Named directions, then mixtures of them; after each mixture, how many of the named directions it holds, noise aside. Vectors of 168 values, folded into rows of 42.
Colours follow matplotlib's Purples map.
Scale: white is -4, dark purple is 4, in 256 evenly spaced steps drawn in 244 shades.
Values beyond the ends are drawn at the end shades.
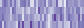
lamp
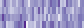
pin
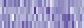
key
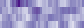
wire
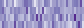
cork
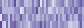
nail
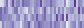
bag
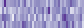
two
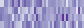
two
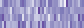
two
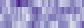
one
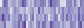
three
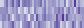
two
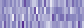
three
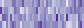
two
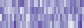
four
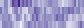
two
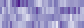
one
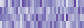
one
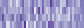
two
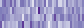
one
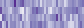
three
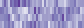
four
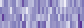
four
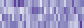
four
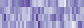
three
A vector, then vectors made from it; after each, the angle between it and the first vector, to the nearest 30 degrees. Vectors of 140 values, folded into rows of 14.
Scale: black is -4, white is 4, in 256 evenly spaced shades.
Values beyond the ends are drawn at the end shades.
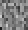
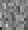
30 degrees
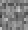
150 degrees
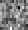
60 degrees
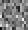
30 degrees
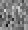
120 degrees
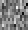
90 degrees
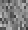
60 degrees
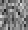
60 degrees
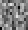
30 degrees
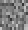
120 degrees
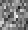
60 degrees
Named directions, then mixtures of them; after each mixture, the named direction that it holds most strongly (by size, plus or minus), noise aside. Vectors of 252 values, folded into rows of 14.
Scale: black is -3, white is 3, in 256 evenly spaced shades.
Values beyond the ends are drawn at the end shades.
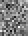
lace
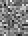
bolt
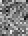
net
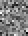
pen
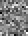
pen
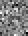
pen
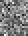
bolt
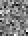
pen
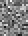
bolt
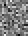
bolt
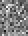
lace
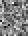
bolt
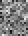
net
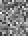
net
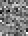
pen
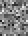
bolt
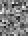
pen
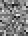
pen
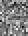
pen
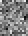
net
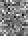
bolt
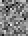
net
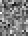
pen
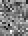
net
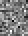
lace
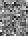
pen
